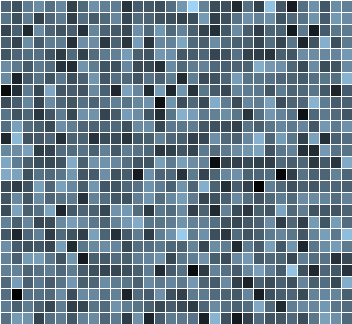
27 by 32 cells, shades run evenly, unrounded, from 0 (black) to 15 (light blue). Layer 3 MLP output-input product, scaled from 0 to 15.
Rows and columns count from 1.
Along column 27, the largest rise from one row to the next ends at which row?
23
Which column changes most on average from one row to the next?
17
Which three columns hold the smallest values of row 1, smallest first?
27, 22, 12
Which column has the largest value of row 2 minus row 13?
29
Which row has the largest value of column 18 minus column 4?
10
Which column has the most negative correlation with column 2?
9
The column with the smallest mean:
28
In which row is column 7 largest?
14
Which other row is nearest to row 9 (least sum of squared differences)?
26
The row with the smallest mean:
3
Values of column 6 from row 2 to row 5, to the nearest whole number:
9 6 9 4
